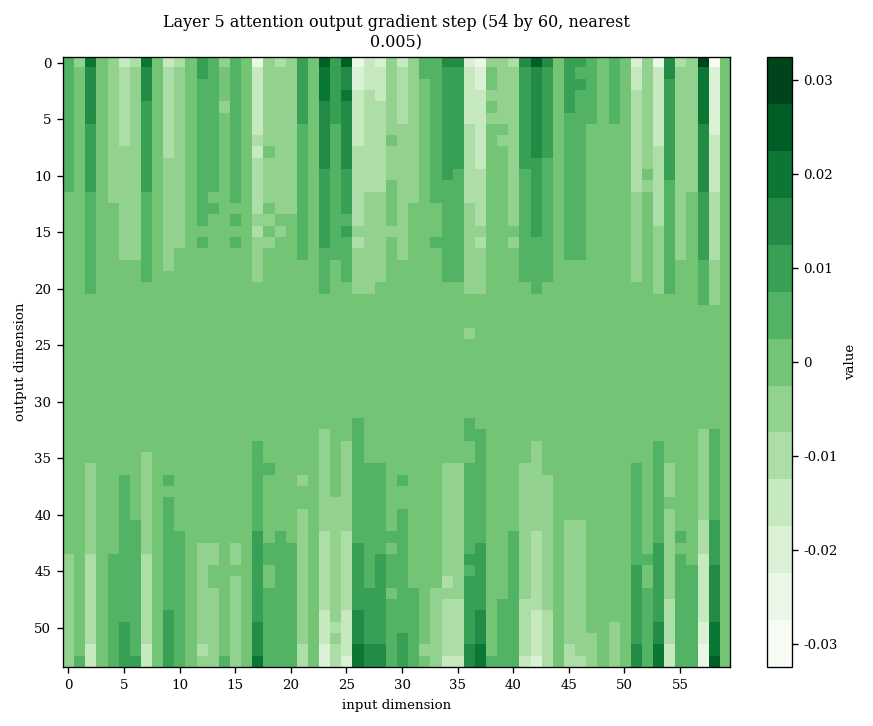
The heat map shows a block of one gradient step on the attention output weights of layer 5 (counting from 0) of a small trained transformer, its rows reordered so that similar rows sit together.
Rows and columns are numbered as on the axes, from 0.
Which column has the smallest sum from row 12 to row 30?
58
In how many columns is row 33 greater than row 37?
10
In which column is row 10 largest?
57
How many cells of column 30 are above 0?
15
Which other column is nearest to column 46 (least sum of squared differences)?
45
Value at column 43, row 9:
0.005
